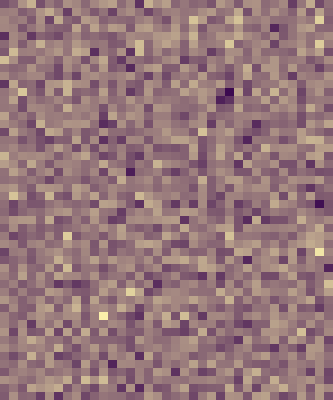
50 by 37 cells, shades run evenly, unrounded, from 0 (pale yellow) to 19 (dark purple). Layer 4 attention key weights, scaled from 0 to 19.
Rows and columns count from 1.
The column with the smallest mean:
36
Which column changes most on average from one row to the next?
7
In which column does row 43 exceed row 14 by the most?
27
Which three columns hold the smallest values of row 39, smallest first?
9, 14, 6
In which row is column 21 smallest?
40
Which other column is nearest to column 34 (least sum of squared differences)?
26
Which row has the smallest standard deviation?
15
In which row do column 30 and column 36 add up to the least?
32
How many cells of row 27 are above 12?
7
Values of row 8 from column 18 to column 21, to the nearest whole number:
11 9 8 15
